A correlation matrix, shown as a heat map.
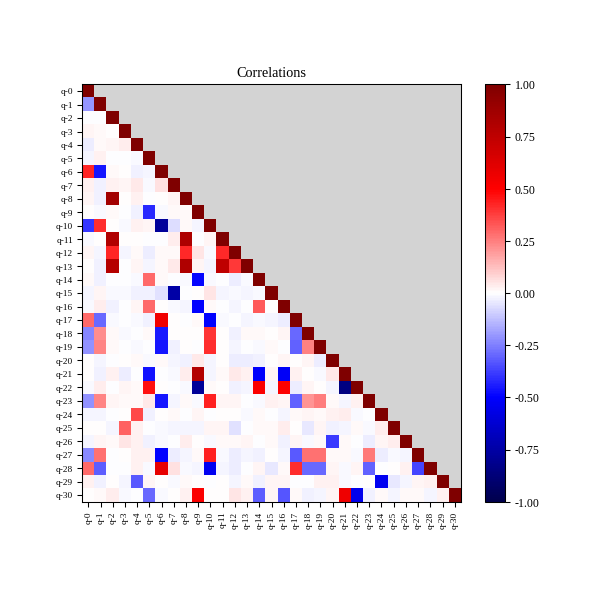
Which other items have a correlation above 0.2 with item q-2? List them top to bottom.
q-8, q-11, q-12, q-13
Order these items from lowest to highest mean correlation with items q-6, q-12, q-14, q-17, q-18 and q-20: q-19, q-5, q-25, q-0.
q-19, q-25, q-5, q-0
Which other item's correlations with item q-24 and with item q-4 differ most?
q-29
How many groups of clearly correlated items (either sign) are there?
7
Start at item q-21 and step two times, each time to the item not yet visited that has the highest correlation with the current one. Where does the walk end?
q-30
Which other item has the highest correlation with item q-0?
q-6
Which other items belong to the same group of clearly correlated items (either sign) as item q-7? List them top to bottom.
q-15
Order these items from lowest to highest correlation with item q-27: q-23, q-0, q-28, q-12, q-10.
q-28, q-0, q-12, q-23, q-10
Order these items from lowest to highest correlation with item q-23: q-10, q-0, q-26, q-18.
q-0, q-26, q-18, q-10
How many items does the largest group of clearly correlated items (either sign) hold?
10
